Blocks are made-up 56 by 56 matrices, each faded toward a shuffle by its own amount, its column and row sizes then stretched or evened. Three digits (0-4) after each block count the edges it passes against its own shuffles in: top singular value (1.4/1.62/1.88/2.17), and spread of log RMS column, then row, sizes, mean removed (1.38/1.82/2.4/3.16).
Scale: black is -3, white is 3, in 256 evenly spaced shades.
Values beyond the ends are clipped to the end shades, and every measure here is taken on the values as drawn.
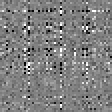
4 3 3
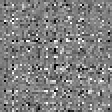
0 3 3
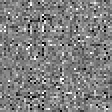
3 2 2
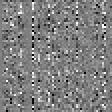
2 4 1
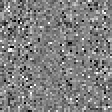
2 3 0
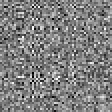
4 2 2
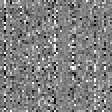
3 4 0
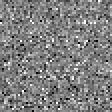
0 0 2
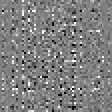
1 4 2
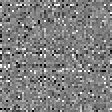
3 2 2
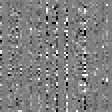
4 4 1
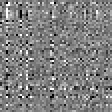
4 3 3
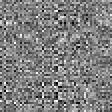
4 3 2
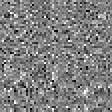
3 2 1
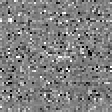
0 1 3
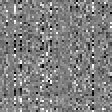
2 4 0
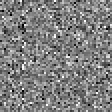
0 1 0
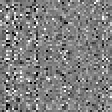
4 3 1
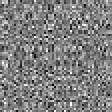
4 2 0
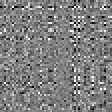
4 3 3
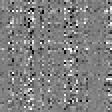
1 4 3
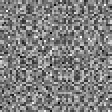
4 0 0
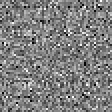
3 0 1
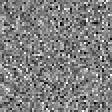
2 0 0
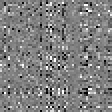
4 4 3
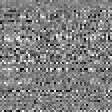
4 0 4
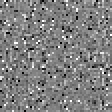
1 1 0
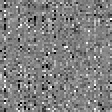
2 3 1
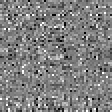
2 1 3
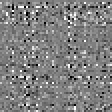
2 3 4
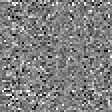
2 2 2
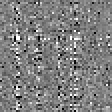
3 3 2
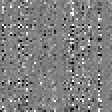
3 4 3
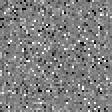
0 1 1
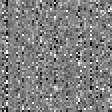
1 4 0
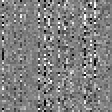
2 4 0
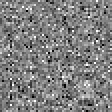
2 1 0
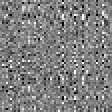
4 3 2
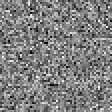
0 0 0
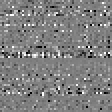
0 1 4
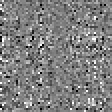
2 3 1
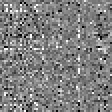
3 3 1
